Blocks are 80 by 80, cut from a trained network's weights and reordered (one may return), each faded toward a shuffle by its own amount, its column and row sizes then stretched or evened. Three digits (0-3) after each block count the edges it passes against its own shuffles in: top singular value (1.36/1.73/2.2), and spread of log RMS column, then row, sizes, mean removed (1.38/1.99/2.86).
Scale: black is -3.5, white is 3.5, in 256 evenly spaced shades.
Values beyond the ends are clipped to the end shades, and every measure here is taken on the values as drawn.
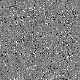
0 1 1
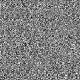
2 0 2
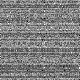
3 1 0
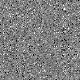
1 2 1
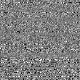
1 0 3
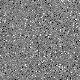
0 1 1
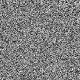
1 0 1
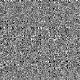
2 2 2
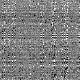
3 3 0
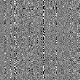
2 3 1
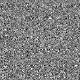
1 1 2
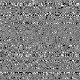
3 0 3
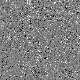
0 1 1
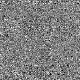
1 0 2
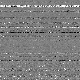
3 0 3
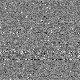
0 0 2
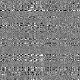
3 2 3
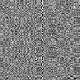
3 2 1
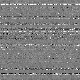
3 0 3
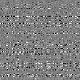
3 1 3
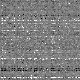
3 2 2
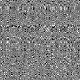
3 1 2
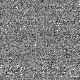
0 1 1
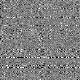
2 1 3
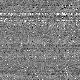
2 1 2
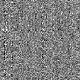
2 2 0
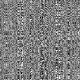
3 3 0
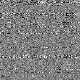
2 0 3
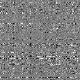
1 2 3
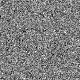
0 0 1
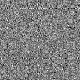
2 0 1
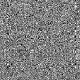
2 1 1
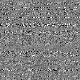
1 1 3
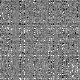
2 3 0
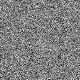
0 0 1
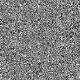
0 2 1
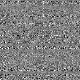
0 1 3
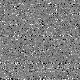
1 0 2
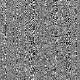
1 3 1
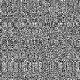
3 1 1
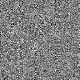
1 2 0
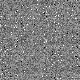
0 2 0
